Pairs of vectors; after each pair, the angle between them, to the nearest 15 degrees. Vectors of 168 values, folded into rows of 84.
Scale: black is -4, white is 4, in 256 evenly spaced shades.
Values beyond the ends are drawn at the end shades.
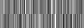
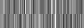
15 degrees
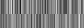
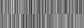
60 degrees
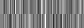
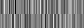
120 degrees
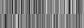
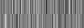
150 degrees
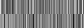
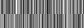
45 degrees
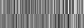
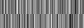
105 degrees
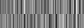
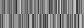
105 degrees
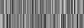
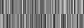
30 degrees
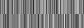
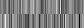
120 degrees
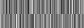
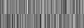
90 degrees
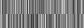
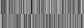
75 degrees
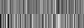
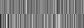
30 degrees
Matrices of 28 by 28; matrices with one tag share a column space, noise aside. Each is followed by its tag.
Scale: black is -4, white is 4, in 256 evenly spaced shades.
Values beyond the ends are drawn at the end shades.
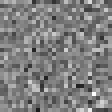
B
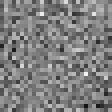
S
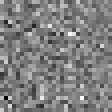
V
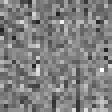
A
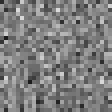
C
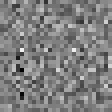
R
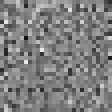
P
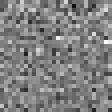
P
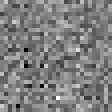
V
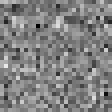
R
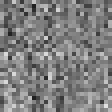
C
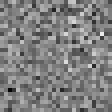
P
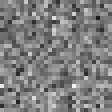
A
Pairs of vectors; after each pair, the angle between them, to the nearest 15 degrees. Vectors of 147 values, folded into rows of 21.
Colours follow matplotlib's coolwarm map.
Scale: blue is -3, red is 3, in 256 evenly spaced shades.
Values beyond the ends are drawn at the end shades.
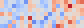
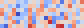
60 degrees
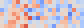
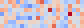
135 degrees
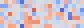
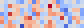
45 degrees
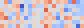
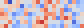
45 degrees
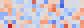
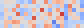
90 degrees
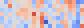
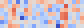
90 degrees
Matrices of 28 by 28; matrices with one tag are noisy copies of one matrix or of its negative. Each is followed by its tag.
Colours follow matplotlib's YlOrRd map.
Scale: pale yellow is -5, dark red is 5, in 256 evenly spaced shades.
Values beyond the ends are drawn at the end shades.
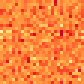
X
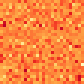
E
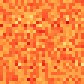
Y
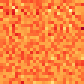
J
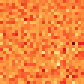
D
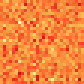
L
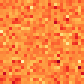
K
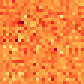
L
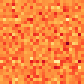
K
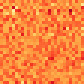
J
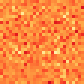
D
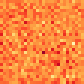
D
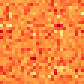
X
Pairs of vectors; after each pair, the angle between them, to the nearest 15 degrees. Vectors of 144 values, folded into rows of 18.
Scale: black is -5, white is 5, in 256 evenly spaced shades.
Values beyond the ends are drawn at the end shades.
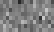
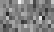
165 degrees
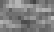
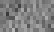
105 degrees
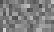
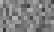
165 degrees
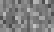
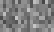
15 degrees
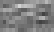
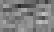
165 degrees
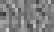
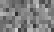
120 degrees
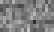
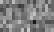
15 degrees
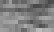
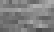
165 degrees
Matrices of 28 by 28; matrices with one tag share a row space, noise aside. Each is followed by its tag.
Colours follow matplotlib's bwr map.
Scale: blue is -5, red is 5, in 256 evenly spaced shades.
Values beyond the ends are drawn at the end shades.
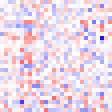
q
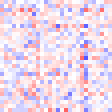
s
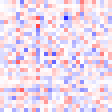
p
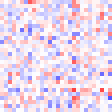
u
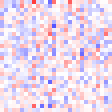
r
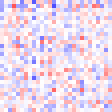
r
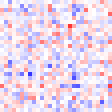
u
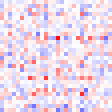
s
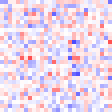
u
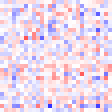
r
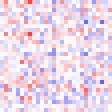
q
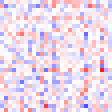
q
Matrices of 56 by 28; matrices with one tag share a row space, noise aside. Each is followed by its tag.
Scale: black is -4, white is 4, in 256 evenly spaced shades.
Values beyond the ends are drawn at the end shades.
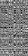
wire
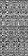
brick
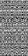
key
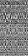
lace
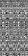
brick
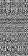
lace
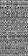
lace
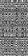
key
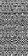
key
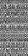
lace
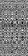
key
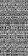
lace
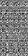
brick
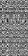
brick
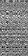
brick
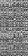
wire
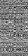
wire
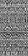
lace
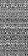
lace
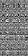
brick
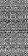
lace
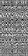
key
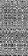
key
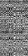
wire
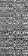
wire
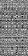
key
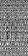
lace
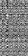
brick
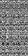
brick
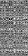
wire
